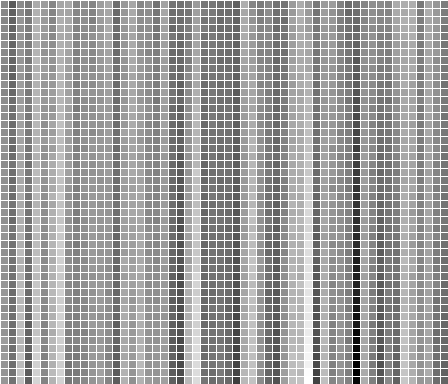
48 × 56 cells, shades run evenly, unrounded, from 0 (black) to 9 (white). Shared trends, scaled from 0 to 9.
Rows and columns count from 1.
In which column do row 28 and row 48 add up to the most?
39
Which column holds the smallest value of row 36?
45
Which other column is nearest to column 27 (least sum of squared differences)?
56
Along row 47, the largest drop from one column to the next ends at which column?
40
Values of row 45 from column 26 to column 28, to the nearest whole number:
4 4 4
